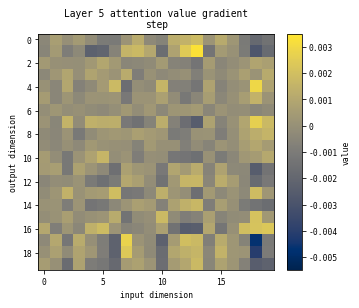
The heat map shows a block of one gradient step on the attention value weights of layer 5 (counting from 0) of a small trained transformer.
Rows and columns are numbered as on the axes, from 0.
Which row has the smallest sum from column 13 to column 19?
17
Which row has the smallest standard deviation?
6
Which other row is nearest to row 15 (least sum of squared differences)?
4
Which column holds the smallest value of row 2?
13
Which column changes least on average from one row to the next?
16
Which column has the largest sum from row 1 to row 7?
18
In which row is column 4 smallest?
1
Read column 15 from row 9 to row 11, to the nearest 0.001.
0 -0.001 0.001
